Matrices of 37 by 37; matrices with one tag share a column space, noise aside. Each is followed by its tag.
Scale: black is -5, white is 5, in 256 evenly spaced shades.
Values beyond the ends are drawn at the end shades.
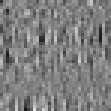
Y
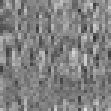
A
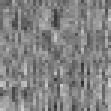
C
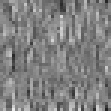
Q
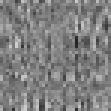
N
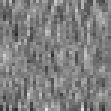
Q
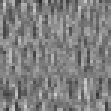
Q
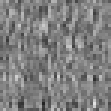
N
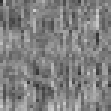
C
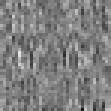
A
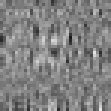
Y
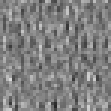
N
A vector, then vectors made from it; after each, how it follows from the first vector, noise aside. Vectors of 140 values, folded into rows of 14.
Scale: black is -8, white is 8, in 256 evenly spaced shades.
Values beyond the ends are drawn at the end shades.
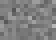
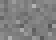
wrapped around, partly zeroed.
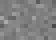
negated, partly zeroed.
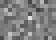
wrapped around, scaled up.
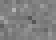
negated, partly zeroed.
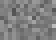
copied.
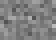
copied.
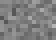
copied.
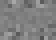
wrapped around, partly zeroed.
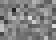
scaled up.
